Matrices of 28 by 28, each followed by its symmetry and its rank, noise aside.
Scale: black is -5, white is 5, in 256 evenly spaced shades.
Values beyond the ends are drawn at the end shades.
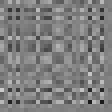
symmetric, rank one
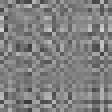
antisymmetric, rank two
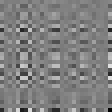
no symmetry, rank one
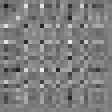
symmetric, rank two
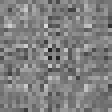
symmetric, rank three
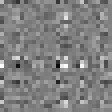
no symmetry, rank two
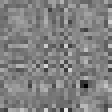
symmetric, rank two
